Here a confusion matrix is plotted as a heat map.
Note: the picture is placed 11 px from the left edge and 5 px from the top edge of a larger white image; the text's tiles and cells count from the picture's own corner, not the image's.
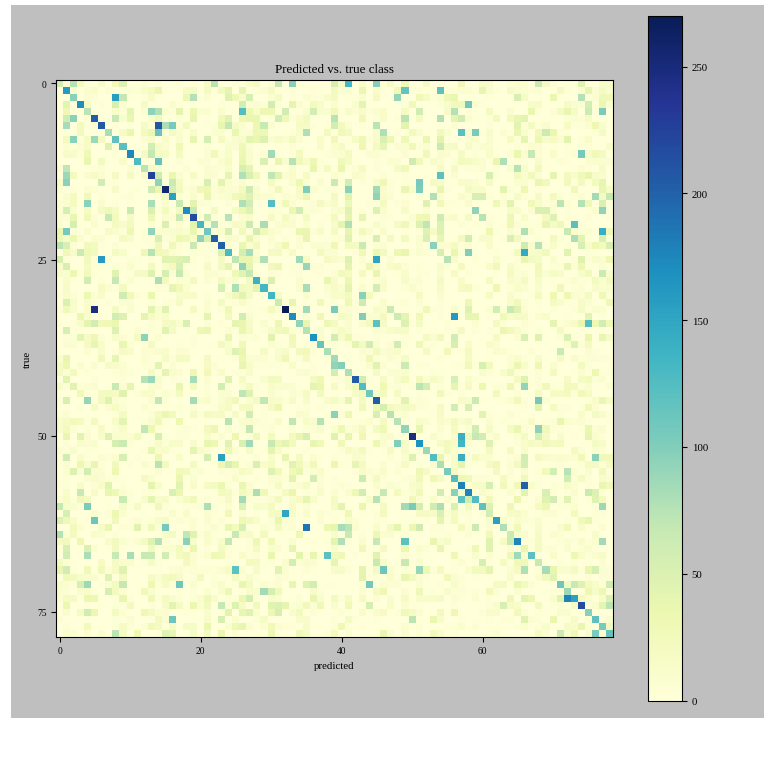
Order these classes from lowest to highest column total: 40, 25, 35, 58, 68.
40, 25, 58, 68, 35
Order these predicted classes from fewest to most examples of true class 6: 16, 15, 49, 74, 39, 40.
74, 40, 49, 39, 15, 16
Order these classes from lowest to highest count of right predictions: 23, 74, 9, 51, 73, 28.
9, 28, 73, 51, 23, 74
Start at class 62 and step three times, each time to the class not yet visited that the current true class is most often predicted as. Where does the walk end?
8
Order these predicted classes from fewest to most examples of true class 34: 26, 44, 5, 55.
55, 44, 26, 5
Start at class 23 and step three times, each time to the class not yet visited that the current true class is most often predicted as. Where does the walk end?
66
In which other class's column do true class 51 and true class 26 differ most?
57
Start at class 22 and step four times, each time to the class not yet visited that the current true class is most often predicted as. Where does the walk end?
29
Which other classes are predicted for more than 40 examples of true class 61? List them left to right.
1, 32, 54
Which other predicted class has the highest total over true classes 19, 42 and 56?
43
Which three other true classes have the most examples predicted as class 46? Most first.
69, 7, 58
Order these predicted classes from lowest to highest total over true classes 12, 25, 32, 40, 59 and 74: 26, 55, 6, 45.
55, 6, 26, 45
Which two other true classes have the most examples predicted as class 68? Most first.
45, 49
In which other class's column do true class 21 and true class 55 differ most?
77
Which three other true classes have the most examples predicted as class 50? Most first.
60, 76, 11
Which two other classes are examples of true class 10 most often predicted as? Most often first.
74, 30
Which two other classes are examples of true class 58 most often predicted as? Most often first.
56, 28
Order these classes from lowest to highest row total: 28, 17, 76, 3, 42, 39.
39, 76, 28, 3, 42, 17
